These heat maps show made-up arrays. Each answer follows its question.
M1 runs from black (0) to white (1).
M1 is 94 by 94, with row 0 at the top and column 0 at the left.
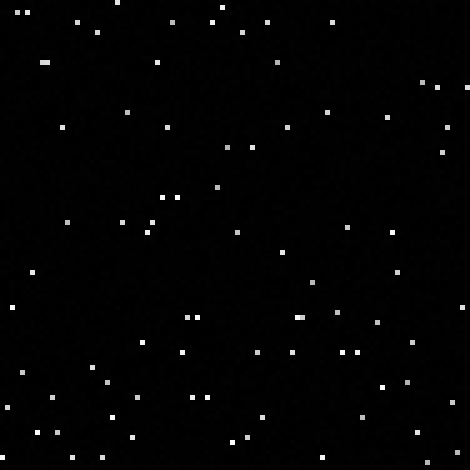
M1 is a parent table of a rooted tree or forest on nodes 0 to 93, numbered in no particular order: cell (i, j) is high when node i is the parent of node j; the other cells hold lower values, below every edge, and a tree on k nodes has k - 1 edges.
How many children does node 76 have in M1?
2
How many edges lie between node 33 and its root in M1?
4
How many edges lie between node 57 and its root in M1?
4
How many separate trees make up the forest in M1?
11
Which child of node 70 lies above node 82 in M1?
68
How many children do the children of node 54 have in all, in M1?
6
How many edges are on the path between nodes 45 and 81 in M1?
7
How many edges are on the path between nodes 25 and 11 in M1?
4
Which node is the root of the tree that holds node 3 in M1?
61
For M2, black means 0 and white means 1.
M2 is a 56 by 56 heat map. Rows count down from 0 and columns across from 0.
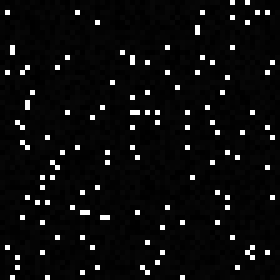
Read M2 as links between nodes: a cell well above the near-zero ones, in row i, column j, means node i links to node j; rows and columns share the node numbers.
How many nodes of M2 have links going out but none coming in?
6
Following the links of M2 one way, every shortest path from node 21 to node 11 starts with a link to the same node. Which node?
node 41
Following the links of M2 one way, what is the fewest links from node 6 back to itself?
8
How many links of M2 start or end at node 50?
7
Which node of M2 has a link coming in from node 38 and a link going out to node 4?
node 43
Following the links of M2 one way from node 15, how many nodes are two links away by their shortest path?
1
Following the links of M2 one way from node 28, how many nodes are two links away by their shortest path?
2
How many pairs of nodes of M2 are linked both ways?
3
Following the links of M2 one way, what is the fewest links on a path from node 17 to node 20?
4
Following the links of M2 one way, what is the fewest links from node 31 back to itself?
4
